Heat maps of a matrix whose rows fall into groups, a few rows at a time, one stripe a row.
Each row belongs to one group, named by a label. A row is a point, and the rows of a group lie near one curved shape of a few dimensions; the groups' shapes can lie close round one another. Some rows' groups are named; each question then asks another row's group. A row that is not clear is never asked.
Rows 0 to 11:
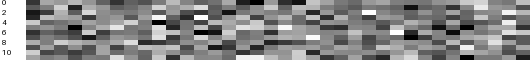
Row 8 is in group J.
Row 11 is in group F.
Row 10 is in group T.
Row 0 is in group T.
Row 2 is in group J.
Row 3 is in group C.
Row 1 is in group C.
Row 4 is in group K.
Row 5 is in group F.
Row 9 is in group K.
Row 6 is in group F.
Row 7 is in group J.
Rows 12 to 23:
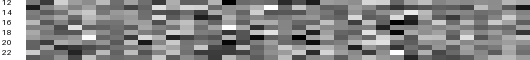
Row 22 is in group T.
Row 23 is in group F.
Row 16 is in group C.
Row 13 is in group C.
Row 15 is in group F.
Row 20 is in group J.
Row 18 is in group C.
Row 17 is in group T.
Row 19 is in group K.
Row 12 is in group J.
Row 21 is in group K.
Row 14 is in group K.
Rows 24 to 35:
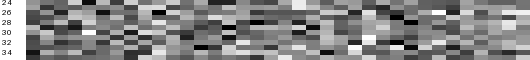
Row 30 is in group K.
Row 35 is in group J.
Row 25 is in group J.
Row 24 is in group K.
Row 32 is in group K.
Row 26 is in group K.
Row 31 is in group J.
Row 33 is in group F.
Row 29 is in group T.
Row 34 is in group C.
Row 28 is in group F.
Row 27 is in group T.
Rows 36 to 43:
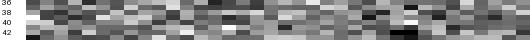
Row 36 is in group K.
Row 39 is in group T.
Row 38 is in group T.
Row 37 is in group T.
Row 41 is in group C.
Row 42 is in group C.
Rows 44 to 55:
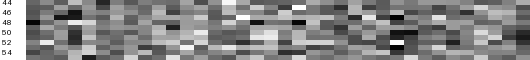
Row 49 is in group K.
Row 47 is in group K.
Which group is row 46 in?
F
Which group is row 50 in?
C
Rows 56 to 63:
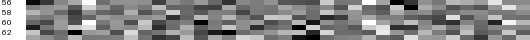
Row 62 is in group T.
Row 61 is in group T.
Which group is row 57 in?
F
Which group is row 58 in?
T
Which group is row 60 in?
J
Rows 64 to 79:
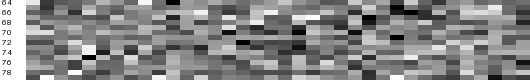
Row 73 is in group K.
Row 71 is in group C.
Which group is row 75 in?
K
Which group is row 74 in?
K
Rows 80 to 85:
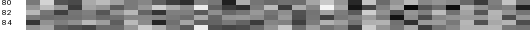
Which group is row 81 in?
C
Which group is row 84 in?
T
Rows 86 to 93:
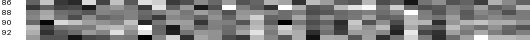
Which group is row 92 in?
T
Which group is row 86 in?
K
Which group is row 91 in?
T
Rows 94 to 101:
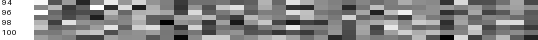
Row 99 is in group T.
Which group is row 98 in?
J
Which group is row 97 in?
K
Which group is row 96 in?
T
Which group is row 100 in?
K
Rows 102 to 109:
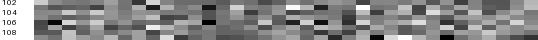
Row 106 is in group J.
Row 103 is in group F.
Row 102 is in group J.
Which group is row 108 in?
J
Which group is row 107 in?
K
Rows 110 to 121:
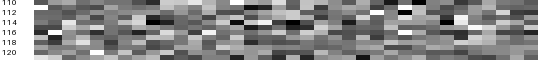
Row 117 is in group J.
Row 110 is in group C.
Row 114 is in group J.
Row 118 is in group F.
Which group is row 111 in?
T
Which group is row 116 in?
C
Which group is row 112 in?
C
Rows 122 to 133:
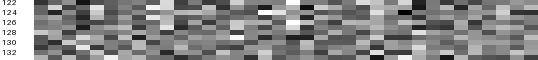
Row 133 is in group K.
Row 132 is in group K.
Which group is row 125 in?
K
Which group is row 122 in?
F
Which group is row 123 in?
K
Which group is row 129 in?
T
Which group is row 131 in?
K
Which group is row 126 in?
F
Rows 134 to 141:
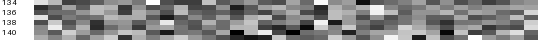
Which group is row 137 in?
K
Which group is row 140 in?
J
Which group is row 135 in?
J
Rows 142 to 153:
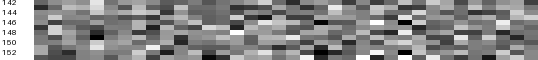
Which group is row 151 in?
J
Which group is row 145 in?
T
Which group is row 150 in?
K
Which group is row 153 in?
F
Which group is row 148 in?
C
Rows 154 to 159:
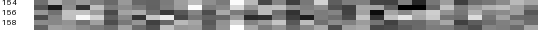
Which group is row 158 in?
C
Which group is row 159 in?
C
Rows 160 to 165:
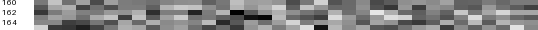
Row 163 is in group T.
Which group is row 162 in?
J
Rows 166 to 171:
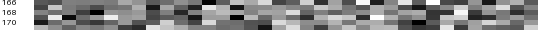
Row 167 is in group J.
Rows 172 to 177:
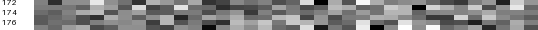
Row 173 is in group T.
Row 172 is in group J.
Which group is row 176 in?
F
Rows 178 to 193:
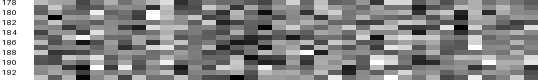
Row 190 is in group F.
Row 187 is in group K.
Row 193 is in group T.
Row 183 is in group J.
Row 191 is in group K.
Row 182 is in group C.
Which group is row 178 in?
K
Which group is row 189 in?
F
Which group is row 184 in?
F
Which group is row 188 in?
T
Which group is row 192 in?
K
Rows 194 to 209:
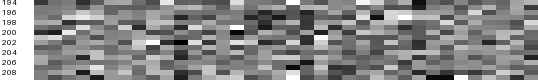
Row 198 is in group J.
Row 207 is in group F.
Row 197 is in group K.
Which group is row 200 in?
J
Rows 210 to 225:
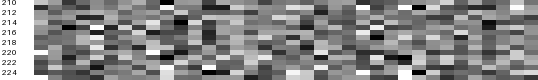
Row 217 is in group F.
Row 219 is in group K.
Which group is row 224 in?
F
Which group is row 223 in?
C
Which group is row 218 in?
T
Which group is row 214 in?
T
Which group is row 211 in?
F
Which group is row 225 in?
T
